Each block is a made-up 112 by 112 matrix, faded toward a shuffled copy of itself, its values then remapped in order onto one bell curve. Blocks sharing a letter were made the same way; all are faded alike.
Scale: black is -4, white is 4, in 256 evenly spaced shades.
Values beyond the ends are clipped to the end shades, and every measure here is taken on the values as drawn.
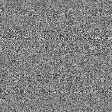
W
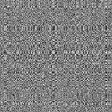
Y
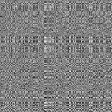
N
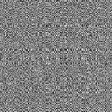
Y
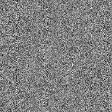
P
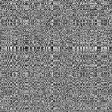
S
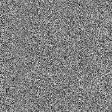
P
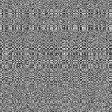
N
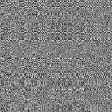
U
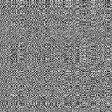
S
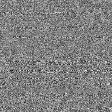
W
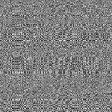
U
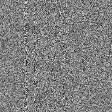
P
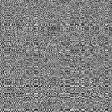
S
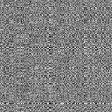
S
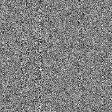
P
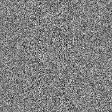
P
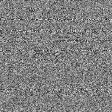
W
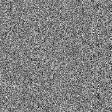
P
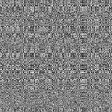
S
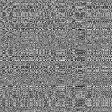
U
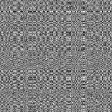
N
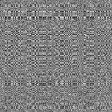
N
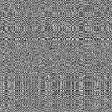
N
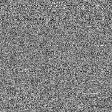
W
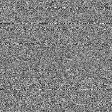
W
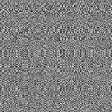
S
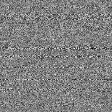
W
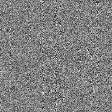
P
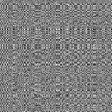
N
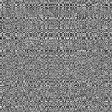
S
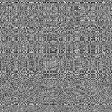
U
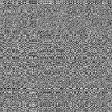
U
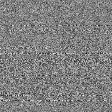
W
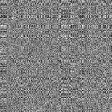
Y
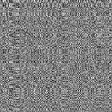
Y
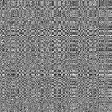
N
